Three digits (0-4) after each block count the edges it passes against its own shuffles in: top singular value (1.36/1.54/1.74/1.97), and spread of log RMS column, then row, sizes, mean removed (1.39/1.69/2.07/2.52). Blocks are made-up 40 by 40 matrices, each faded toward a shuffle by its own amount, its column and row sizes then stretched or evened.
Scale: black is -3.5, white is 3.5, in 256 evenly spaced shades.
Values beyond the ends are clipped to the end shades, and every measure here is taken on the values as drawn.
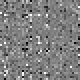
1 4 1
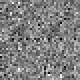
2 1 1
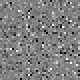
2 0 0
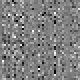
2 4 0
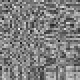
4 0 0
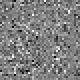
1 3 0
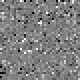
0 0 2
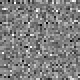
1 0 2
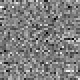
2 0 2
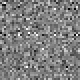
1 0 2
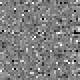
1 1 2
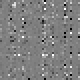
0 4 1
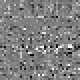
2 1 4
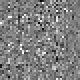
1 3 0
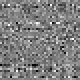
2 0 4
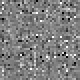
0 2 2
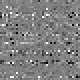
0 1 4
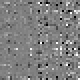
2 4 3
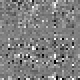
1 3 4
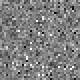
0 1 0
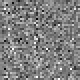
0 2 1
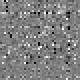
3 1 3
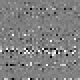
2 0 4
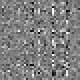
4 4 2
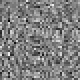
4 2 2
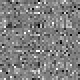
3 1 2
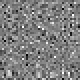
3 2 0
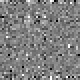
0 1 3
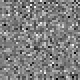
2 1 0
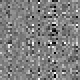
3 4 1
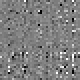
2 3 2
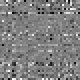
4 2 4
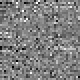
2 1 1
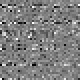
4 1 4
